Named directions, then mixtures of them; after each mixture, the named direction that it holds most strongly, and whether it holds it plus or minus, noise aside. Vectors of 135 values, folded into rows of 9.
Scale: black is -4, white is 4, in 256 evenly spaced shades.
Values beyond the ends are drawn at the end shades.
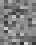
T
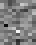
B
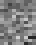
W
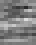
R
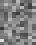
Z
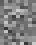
T, minus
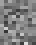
T, plus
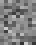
T, plus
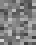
Z, plus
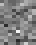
B, plus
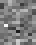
B, minus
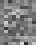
T, minus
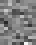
W, minus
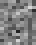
Z, minus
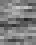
R, minus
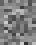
T, minus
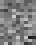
W, plus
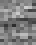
R, minus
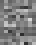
T, minus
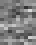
R, plus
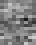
W, minus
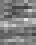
R, plus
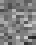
W, plus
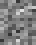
Z, minus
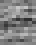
R, minus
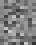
T, plus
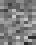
W, plus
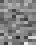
W, minus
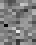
B, plus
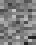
W, plus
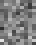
Z, plus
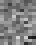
W, plus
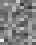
Z, plus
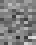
W, minus
